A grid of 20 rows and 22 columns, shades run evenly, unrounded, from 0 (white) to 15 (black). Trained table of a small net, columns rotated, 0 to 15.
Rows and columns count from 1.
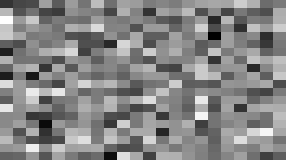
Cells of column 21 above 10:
5
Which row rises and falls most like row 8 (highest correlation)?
14
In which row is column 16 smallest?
15
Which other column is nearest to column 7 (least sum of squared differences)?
21
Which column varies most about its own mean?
1
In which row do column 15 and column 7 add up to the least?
18
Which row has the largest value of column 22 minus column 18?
11
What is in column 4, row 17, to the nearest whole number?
12
